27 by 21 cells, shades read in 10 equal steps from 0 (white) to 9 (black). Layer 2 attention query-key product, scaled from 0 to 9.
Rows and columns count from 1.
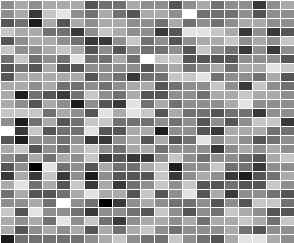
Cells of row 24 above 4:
9
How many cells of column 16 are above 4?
12
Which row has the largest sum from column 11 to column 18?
20
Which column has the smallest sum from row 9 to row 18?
1
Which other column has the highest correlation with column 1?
3
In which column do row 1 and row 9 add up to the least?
15
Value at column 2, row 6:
4
